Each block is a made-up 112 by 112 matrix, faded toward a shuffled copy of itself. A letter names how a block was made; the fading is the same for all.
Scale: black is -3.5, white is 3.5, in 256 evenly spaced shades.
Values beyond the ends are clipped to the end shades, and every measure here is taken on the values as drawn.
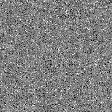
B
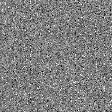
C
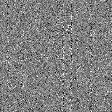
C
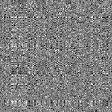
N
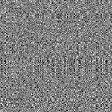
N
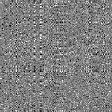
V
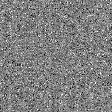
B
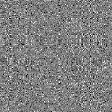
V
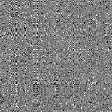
V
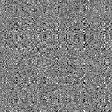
N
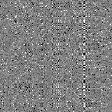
V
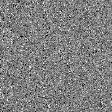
C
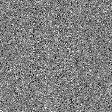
C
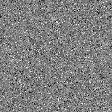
B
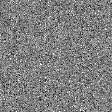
C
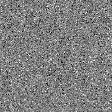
B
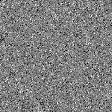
B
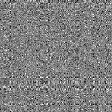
N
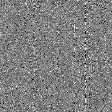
C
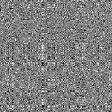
V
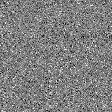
B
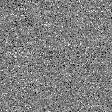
B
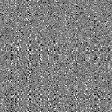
V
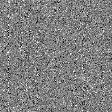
C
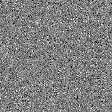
B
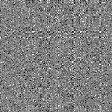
V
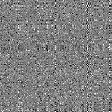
V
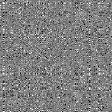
V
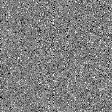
C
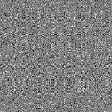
N
